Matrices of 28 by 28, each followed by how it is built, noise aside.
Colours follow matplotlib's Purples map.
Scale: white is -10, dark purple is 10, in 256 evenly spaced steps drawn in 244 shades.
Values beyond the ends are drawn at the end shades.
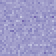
uneven rows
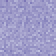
repeating columns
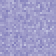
repeating rows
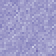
Hankel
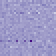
uneven rows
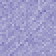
Hankel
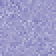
block diagonal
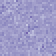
block diagonal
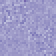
block diagonal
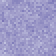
smooth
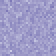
repeating rows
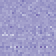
uneven rows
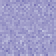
repeating columns
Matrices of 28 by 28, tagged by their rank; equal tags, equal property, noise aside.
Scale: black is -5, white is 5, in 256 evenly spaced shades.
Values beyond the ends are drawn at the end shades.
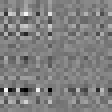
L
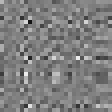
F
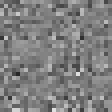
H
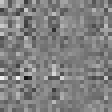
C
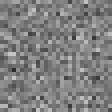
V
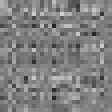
H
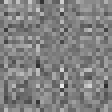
H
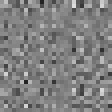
F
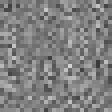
V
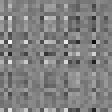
L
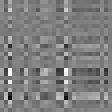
L
